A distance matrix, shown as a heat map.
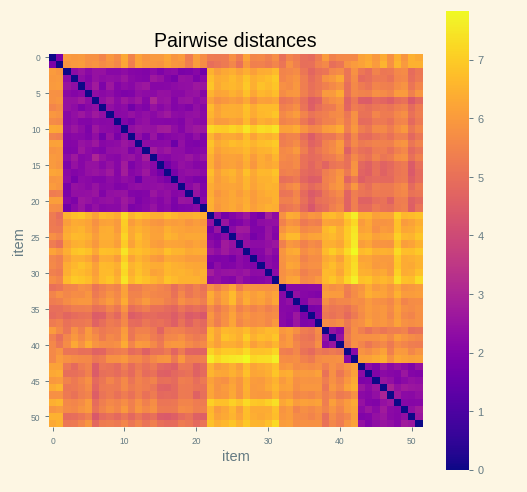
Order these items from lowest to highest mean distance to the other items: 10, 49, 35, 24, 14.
14, 10, 35, 49, 24
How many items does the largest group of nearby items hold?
20
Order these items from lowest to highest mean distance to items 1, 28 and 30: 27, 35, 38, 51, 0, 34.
27, 0, 35, 34, 38, 51
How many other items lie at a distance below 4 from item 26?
9
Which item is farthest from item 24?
42
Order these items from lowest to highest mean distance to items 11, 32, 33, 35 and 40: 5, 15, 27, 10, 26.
15, 5, 10, 26, 27
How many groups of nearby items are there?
7
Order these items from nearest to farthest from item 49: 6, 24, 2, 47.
47, 6, 2, 24
